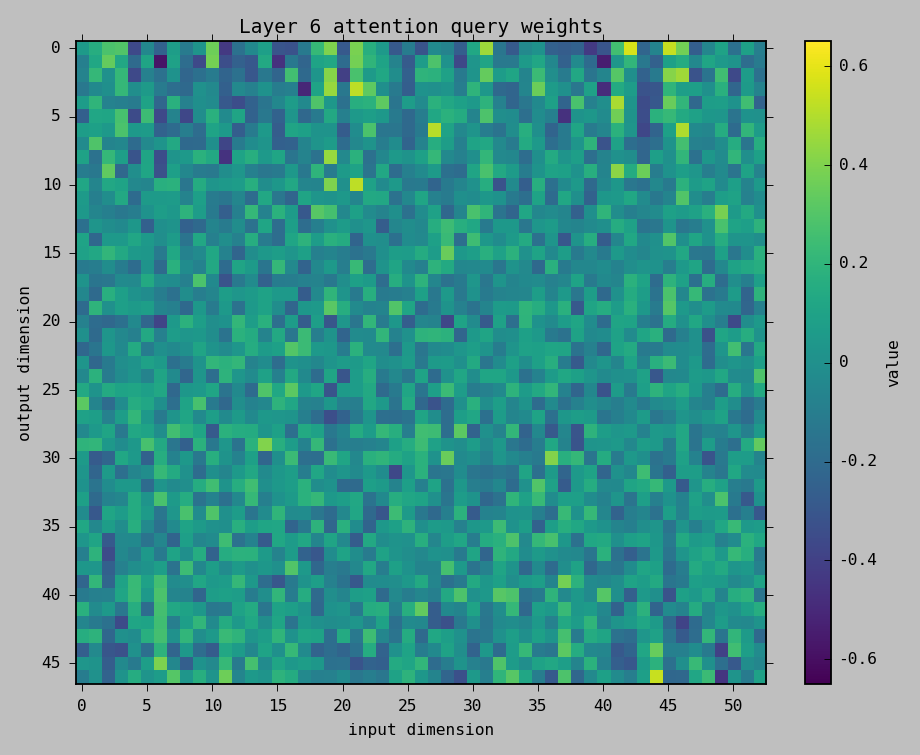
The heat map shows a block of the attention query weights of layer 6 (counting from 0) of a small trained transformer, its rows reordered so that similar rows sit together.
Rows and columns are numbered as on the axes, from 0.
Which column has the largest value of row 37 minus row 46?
49
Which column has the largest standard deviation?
6
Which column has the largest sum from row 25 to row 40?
4
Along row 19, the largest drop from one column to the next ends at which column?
38
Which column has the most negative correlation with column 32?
21
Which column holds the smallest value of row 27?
19
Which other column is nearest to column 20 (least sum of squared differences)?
25
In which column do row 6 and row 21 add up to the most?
27
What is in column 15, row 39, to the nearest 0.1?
-0.3
